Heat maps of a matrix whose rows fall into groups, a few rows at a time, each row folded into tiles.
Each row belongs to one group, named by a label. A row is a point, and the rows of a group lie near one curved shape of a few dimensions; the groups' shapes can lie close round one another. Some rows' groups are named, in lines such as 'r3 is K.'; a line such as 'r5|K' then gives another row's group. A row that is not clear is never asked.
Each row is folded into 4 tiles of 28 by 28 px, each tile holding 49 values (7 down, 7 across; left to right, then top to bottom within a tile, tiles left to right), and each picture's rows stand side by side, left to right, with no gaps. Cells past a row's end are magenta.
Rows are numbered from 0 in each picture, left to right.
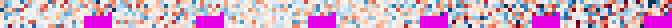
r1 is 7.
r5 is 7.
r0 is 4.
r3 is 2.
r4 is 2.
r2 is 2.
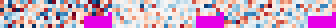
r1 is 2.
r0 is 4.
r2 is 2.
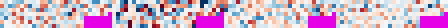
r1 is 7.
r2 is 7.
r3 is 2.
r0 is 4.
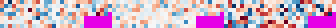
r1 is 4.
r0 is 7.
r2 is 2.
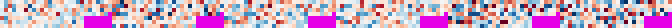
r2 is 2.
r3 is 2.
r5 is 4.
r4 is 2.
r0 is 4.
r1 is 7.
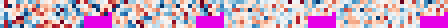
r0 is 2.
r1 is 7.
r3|7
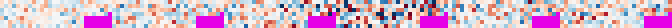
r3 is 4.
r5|2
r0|4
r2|2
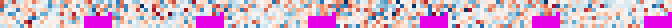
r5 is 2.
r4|4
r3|7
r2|4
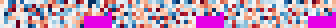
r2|4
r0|7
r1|4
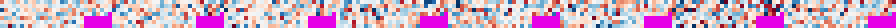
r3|7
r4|7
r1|7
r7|7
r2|4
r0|4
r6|4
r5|2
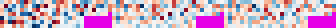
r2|4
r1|4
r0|2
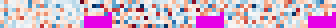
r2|4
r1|2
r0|2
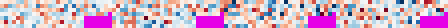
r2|7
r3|4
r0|2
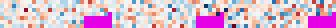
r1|2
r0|4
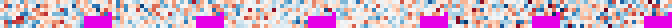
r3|7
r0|2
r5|4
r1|4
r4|2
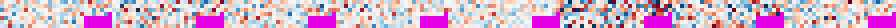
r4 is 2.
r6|2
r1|7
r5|4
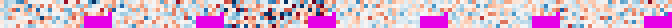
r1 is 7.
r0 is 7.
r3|2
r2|4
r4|2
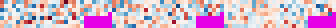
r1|7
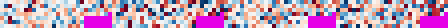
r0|2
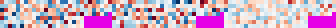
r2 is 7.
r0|4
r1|4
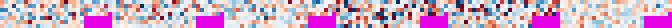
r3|4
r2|7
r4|7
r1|4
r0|7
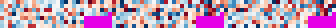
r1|4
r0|4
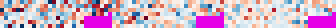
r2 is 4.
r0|4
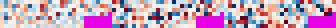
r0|4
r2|2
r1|4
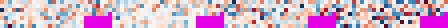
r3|4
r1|4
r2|7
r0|4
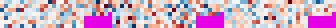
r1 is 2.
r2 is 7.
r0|4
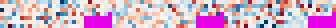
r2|2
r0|4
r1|2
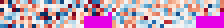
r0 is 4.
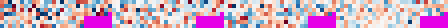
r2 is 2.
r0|7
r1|7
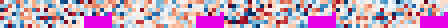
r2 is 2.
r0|4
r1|7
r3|4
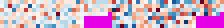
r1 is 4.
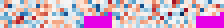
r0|2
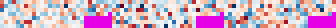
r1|2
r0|7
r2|2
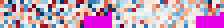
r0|7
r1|4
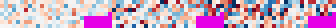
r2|7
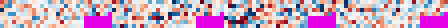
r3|7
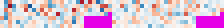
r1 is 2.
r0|4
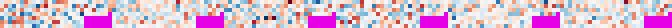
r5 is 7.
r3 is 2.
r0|2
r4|4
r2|7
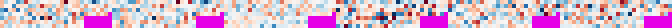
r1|7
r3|4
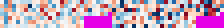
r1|4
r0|4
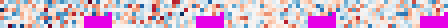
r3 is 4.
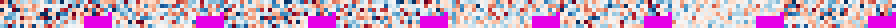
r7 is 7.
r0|4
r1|7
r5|7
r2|4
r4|4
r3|4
